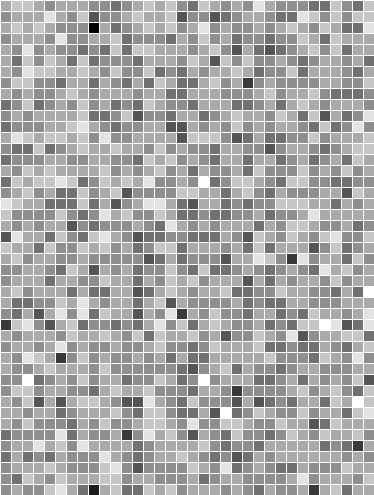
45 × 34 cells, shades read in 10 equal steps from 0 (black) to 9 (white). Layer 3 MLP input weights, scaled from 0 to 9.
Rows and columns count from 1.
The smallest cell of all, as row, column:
3, 9
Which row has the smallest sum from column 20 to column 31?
37
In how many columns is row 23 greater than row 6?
15
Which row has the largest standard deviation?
30
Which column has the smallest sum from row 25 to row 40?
13
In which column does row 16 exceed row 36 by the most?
22
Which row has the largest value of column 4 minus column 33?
41
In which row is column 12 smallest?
40
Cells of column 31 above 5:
32
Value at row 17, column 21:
5
